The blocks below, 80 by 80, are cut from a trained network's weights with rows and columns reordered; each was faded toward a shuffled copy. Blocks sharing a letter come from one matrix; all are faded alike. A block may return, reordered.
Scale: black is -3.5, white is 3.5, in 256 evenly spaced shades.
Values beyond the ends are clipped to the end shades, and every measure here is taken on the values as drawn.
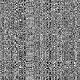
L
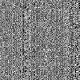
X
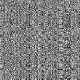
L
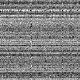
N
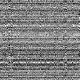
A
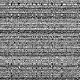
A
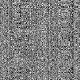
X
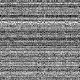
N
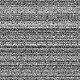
A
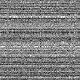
N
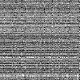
A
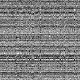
A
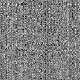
X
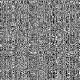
L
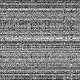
N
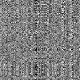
L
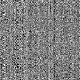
X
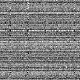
N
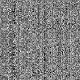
X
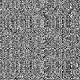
L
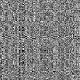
L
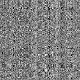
X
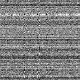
N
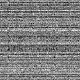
N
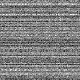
N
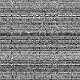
A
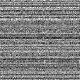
N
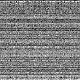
N
